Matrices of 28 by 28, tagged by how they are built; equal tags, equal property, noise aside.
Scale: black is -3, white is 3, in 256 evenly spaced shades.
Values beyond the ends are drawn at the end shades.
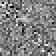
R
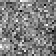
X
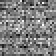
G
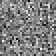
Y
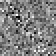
R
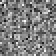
G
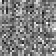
G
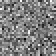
Y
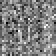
G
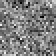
X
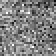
X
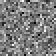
Y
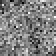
X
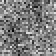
X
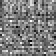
G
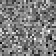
Y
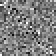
R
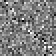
R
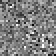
R
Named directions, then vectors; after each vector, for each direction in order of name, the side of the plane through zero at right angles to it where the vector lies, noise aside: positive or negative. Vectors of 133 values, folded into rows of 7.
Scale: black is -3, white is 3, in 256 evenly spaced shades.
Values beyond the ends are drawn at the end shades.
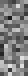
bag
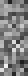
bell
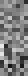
negative, positive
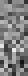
negative, positive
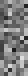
positive, negative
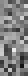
negative, positive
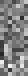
positive, negative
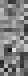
negative, positive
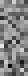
negative, positive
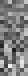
positive, negative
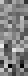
negative, positive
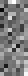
negative, negative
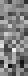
negative, positive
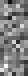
positive, positive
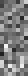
positive, negative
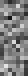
positive, positive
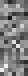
positive, positive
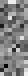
negative, negative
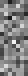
positive, positive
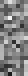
negative, negative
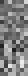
positive, negative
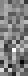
negative, positive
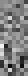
negative, positive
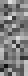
negative, negative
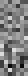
negative, positive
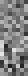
negative, positive
